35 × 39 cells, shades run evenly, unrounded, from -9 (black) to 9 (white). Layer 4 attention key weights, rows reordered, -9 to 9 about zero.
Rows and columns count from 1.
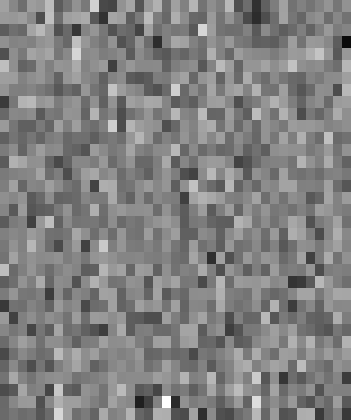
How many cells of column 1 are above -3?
30
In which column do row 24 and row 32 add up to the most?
29
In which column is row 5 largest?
9
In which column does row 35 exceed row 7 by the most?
7
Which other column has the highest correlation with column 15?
18
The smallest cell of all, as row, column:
4, 39
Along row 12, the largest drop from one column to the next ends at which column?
38
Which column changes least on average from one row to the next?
8
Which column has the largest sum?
13
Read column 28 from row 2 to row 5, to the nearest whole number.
-4 0 -1 1
